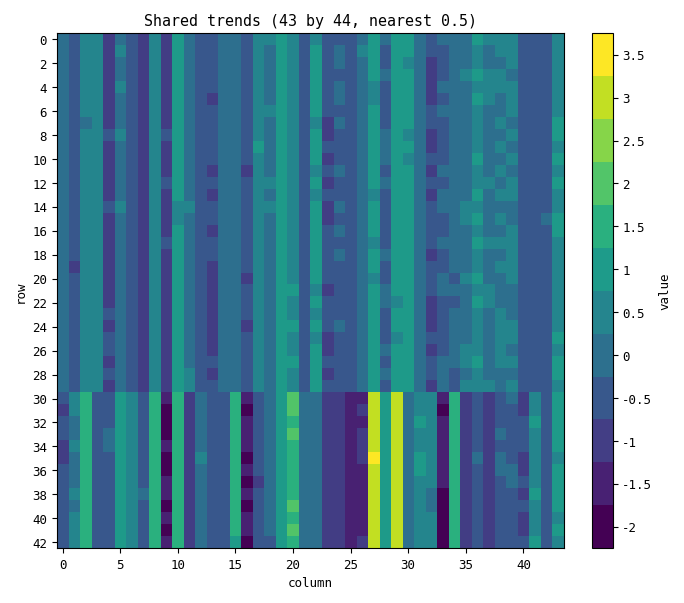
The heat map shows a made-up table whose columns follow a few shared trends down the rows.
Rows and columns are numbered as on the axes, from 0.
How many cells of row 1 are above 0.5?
6
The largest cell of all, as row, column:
35, 27
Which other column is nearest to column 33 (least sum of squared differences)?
25
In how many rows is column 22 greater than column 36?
27
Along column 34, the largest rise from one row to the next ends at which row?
30
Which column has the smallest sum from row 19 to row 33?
9
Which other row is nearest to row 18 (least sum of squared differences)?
2
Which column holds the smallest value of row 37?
16
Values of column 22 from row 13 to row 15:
0.5 1 1
